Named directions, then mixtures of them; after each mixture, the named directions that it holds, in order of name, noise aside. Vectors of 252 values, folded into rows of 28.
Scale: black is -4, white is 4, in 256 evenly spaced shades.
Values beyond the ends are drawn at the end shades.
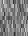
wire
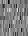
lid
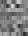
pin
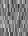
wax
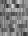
pin.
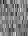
lid, pin, wire.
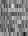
pin, wax.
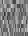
pin, wax, wire.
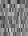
lid, pin, wax.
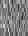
wax.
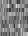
lid, pin, wax.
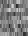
lid, pin.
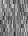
wire.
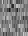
lid, pin, wire.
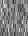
wax, wire.
